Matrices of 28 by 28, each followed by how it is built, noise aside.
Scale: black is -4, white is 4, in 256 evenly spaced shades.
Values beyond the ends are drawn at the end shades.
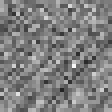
Hankel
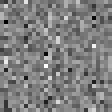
uneven columns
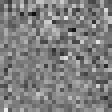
upper triangular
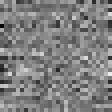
low rank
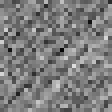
Hankel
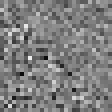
lower triangular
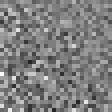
lower triangular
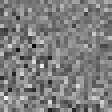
lower triangular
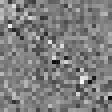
banded
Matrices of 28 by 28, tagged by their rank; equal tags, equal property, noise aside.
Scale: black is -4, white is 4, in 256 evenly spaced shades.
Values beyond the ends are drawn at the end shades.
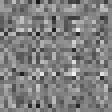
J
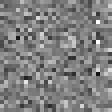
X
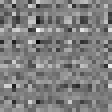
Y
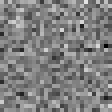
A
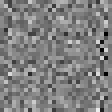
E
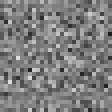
A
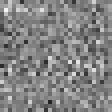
A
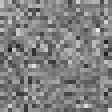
A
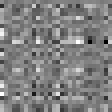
Y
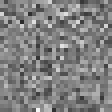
X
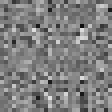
X
